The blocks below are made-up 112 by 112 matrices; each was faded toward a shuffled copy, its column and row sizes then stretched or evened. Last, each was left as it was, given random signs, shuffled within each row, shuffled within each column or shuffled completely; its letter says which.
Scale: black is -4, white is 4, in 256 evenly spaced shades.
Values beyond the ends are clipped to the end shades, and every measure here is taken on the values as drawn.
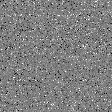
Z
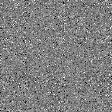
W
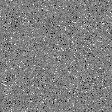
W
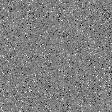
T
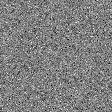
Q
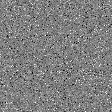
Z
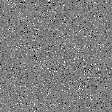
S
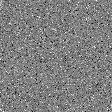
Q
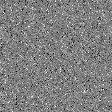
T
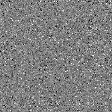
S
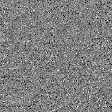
S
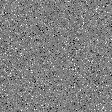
Q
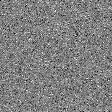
Q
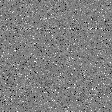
Z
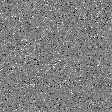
Z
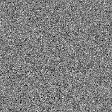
W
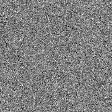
T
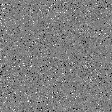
W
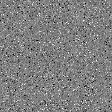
W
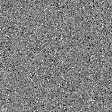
T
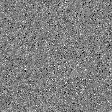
T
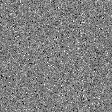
T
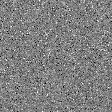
Z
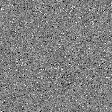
Z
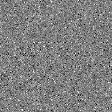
S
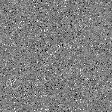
W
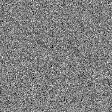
W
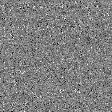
W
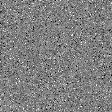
T
